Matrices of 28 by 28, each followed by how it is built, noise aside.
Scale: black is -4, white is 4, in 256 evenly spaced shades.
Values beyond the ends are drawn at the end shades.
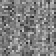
blocks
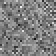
Toeplitz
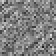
Hankel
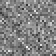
Toeplitz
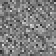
Toeplitz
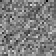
Hankel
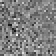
lower triangular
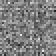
blocks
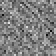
Toeplitz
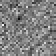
Hankel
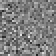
lower triangular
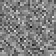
Toeplitz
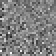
lower triangular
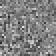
lower triangular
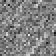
Hankel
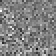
lower triangular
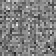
blocks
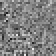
lower triangular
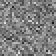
Toeplitz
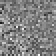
lower triangular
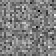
blocks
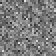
Toeplitz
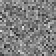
Toeplitz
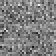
blocks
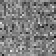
blocks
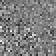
lower triangular
